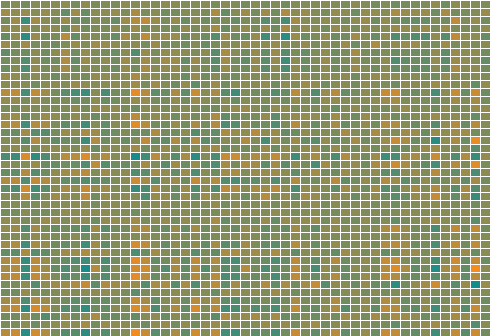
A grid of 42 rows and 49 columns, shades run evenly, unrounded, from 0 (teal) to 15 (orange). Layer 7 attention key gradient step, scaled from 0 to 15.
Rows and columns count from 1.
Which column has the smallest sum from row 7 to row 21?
29
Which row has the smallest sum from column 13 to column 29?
5
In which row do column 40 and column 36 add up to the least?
36
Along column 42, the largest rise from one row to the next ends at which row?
6
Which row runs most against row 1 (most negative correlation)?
2
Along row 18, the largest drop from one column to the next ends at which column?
49
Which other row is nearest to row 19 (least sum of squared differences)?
28
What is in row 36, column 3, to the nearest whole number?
8
